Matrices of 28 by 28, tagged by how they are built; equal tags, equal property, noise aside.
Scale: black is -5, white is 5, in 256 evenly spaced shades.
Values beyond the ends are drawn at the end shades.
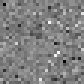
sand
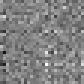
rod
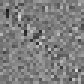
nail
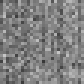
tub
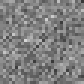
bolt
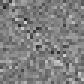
nail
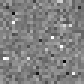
sand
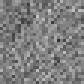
bolt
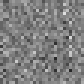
rod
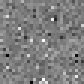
sand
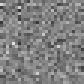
rod
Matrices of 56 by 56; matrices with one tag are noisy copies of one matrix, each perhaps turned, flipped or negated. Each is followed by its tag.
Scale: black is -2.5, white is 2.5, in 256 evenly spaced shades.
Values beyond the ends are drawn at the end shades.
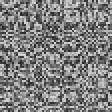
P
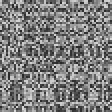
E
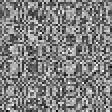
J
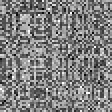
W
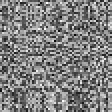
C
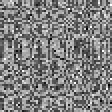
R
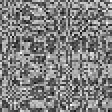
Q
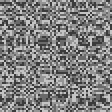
J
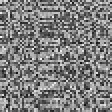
R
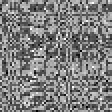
Q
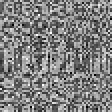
R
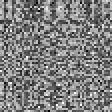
C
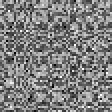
P
